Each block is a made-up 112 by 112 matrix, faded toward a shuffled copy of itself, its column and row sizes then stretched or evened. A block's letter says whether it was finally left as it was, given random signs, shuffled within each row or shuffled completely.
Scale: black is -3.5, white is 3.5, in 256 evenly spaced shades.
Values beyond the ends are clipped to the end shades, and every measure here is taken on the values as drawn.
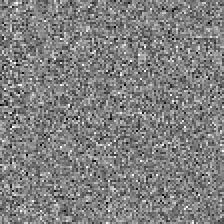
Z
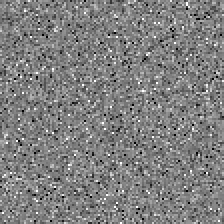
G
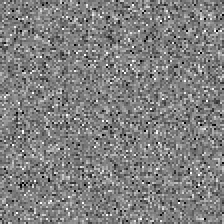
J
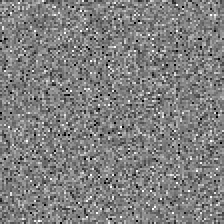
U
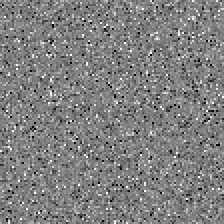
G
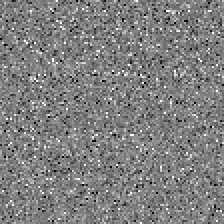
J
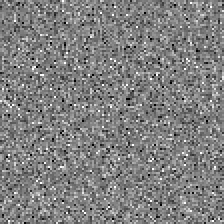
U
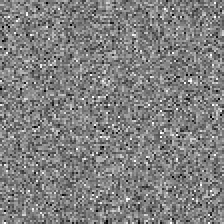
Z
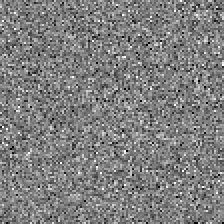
U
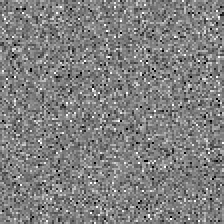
Z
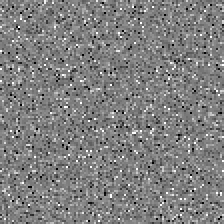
G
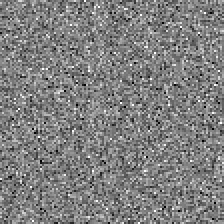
G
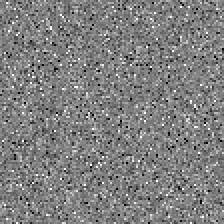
G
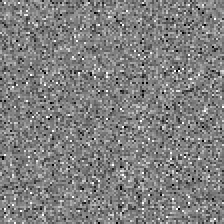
U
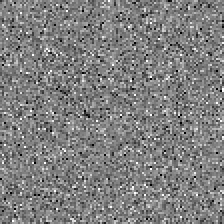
Z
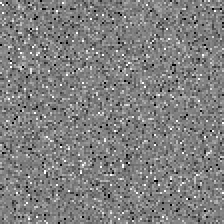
G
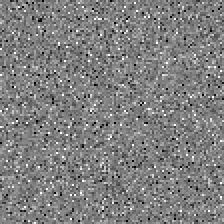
J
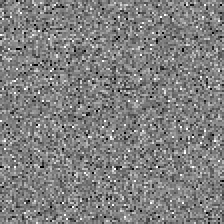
J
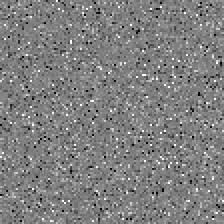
G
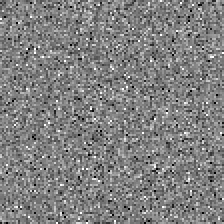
U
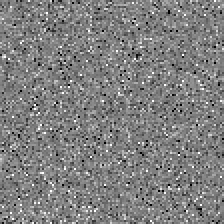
G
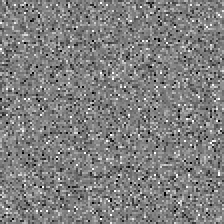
U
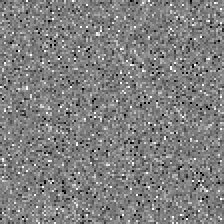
G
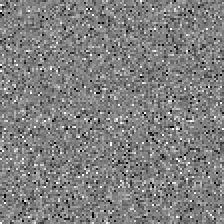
J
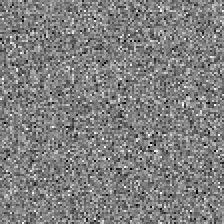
U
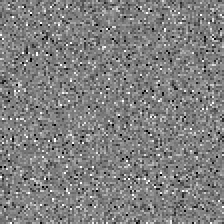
J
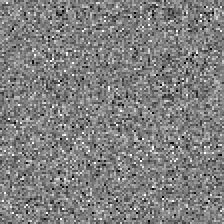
Z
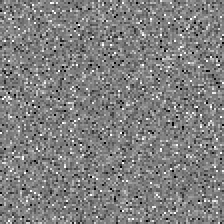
G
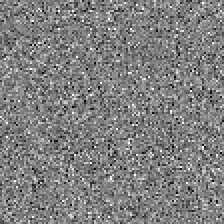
Z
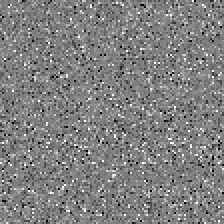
U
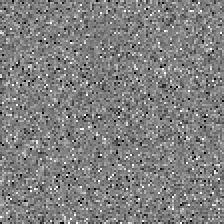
J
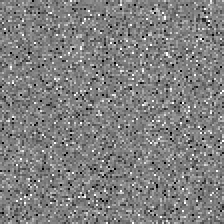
G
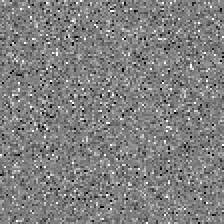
Z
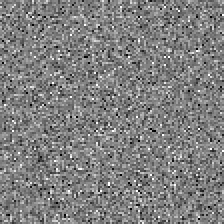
Z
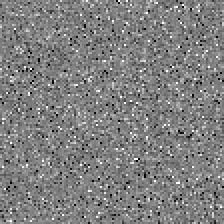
G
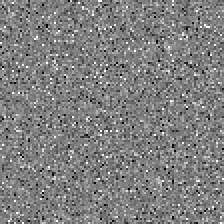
U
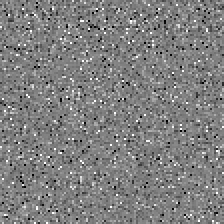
J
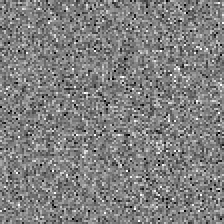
Z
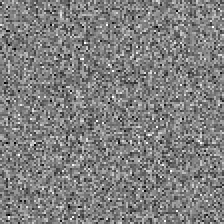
U
